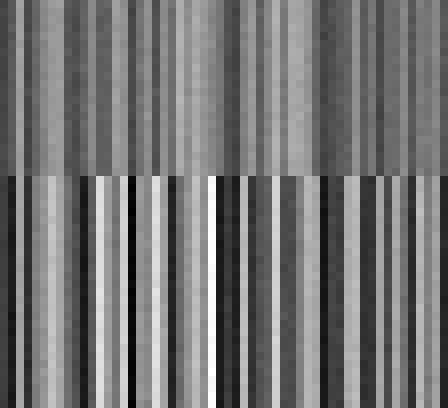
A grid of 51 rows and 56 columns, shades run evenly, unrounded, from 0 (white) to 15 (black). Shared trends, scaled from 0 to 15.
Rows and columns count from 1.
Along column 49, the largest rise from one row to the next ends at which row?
23
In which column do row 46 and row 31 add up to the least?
27
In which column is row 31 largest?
17
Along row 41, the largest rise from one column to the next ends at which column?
28
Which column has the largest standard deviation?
20
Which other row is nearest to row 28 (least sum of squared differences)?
36
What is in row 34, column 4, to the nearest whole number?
12
